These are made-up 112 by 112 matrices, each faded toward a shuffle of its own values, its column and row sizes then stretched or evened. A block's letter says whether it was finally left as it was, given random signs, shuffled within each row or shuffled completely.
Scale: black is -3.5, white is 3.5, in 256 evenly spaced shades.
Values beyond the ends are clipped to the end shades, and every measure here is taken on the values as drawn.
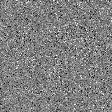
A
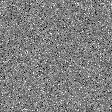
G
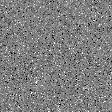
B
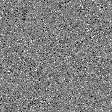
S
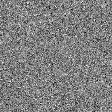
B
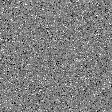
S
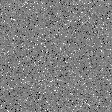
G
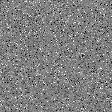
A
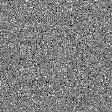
A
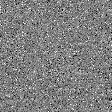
A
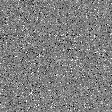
S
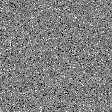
G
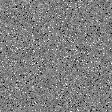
B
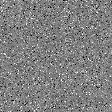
B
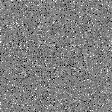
A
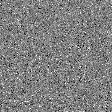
B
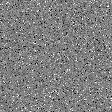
G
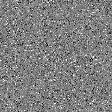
A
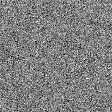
A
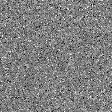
B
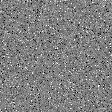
S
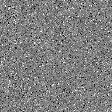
B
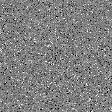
B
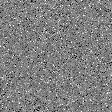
G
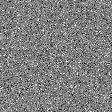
S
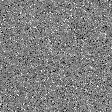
G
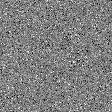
G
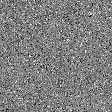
G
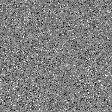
B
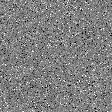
G
